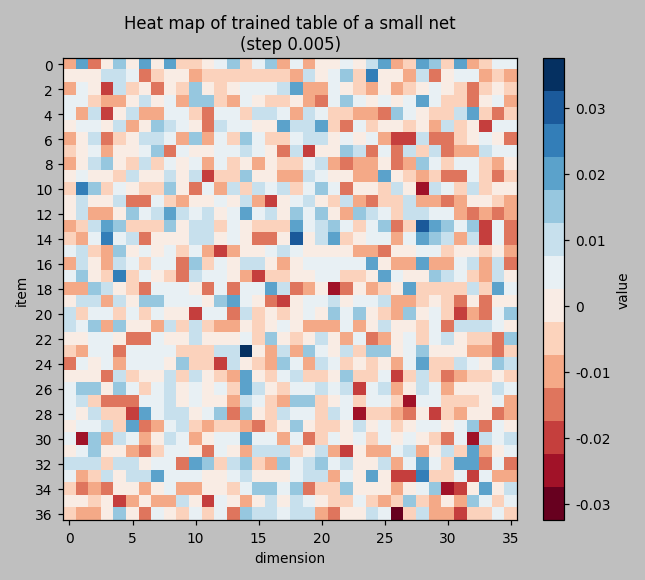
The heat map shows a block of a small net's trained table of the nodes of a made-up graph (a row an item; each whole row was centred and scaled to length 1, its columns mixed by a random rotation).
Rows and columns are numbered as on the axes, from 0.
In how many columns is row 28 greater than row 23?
15
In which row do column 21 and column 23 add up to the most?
20
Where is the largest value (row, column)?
23, 14
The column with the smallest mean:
26
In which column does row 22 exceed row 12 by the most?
35
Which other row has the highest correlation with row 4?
31
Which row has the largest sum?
32
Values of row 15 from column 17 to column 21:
0.01 0.005 0 0 0
